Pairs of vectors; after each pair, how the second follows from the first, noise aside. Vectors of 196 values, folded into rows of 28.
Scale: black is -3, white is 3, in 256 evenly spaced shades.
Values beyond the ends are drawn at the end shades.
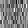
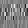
reversed, negated, partly zeroed.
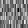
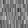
shrunk.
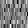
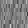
shrunk.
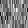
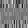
reversed, negated, partly zeroed.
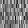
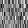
negated.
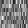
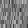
wrapped around, negated, shrunk.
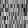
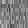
wrapped around, negated, shrunk.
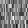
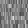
shrunk.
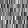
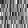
wrapped around.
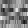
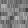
reversed, negated, shrunk.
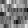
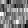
negated.
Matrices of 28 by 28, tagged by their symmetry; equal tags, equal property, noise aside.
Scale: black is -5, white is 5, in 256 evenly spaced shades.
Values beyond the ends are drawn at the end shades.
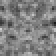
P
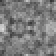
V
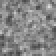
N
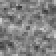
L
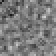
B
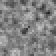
N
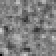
N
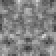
P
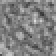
N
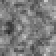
V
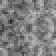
V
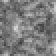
V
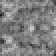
V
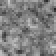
N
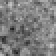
N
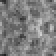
V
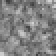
N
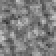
L
